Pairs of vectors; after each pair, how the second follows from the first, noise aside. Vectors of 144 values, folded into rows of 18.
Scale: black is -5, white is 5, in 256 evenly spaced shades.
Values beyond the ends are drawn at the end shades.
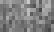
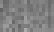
reversed, shrunk.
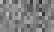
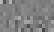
partly zeroed.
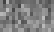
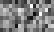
wrapped around, negated, scaled up.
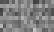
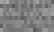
negated, shrunk.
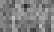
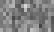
negated.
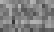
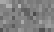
partly zeroed.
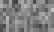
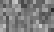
negated.
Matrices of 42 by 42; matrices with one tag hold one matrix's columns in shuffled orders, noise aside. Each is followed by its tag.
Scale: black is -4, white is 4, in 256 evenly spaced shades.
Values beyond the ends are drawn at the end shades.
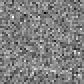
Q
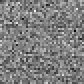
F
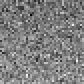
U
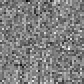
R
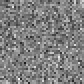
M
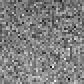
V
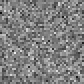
Q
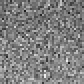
U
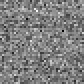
F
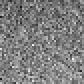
V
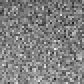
V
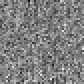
R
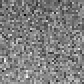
U
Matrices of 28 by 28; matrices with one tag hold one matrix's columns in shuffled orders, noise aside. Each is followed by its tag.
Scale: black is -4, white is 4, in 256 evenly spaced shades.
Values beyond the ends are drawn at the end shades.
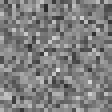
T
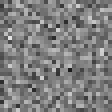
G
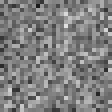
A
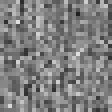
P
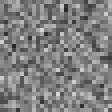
T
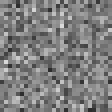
A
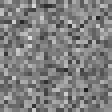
G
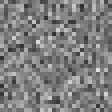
T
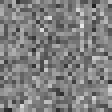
A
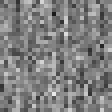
P
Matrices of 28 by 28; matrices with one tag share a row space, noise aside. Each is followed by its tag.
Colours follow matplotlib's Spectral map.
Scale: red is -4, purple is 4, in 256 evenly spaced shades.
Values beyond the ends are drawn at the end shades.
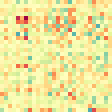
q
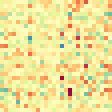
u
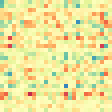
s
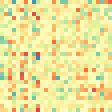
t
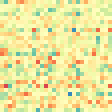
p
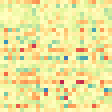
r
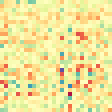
u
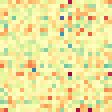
u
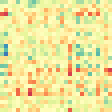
u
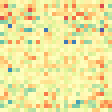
s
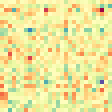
s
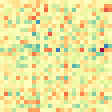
r
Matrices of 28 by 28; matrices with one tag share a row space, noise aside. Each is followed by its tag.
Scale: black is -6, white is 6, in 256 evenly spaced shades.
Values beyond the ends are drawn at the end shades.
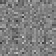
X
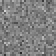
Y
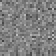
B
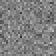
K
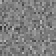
X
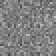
K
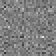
Y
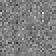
X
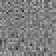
X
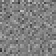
X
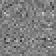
Y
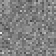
B
